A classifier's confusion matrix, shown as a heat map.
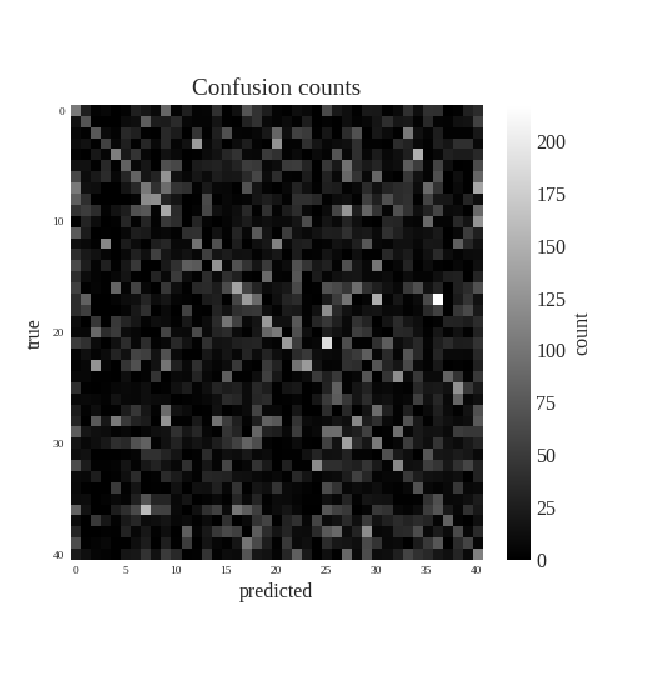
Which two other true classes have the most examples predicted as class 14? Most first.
28, 12
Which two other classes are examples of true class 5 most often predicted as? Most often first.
27, 33
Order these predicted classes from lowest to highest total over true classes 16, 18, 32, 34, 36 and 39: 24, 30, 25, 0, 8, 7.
8, 24, 30, 7, 0, 25
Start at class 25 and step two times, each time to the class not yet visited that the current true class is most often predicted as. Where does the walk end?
29
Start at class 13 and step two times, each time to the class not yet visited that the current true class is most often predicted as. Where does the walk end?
7
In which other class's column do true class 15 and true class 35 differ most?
19
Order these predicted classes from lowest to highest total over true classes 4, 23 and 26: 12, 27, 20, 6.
12, 20, 27, 6
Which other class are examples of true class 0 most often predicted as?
9
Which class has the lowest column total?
3
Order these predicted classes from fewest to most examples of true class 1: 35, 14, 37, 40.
37, 14, 35, 40
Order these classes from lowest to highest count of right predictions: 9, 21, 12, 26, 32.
26, 12, 32, 21, 9
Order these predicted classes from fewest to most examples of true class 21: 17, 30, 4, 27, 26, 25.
26, 4, 17, 30, 27, 25
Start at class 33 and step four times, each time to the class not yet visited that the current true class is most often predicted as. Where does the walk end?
30
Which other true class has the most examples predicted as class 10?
5
